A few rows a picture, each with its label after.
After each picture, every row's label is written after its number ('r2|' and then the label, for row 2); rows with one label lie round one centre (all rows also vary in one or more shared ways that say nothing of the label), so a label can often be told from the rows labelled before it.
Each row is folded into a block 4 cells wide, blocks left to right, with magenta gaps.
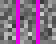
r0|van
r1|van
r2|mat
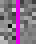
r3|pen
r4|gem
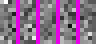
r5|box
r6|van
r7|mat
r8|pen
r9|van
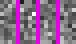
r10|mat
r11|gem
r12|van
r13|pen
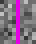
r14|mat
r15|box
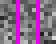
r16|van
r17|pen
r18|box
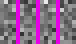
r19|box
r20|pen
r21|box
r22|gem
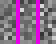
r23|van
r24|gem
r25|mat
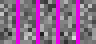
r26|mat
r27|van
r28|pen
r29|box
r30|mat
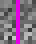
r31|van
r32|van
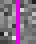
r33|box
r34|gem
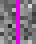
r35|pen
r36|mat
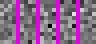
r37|mat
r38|pen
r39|pen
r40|gem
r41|gem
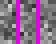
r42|mat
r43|pen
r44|van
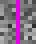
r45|pen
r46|van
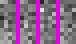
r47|van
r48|van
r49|gem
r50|pen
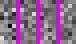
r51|pen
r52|gem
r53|van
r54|mat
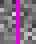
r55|gem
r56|van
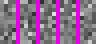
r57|box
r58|van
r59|gem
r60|gem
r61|mat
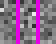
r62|gem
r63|gem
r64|mat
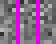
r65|pen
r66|gem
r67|mat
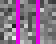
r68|van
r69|van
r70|gem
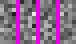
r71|pen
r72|gem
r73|van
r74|mat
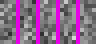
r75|mat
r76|van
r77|box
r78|box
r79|pen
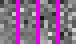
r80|gem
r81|gem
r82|van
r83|mat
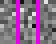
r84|gem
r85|gem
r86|box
